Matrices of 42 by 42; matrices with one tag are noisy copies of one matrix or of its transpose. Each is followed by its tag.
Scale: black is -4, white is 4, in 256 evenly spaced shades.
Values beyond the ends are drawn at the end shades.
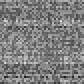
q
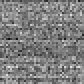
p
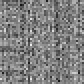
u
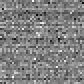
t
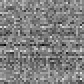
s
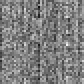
p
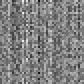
t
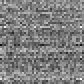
s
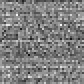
p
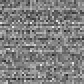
t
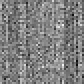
q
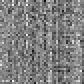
s
